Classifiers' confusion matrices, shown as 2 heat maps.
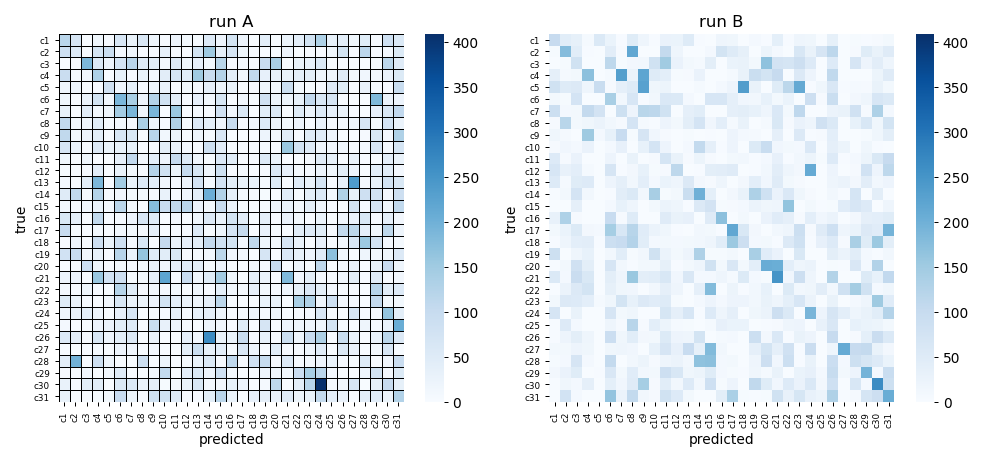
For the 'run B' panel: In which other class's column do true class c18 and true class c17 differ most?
c31
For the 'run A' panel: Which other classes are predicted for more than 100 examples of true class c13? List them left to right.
c4, c6, c27
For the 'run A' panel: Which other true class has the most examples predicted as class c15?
c21
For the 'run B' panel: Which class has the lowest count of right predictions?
c25
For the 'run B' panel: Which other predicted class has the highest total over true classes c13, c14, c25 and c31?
c8
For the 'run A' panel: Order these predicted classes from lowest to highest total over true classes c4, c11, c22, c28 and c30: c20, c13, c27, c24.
c27, c20, c13, c24
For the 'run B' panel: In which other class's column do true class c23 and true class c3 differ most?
c20
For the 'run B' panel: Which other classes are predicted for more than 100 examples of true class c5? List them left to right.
c9, c18, c22, c23
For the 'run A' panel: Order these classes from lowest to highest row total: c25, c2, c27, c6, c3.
c27, c25, c2, c3, c6
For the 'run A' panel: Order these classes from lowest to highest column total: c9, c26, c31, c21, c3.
c3, c26, c21, c9, c31
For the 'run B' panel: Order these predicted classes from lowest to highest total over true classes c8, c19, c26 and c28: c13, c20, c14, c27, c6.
c27, c13, c20, c6, c14
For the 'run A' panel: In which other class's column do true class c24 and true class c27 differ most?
c30
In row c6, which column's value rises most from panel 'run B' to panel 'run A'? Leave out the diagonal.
c29
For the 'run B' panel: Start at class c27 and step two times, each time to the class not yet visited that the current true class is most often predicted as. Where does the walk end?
c22
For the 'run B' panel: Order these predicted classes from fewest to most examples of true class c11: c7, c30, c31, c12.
c7, c12, c30, c31
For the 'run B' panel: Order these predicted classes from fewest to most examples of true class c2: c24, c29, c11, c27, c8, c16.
c27, c24, c29, c16, c11, c8
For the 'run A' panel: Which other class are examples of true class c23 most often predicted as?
c22
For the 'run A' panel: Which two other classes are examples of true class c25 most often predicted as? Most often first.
c31, c9
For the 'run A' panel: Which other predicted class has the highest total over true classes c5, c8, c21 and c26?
c14
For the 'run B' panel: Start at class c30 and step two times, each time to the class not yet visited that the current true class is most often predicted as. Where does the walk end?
c4
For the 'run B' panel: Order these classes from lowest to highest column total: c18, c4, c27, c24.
c27, c18, c4, c24
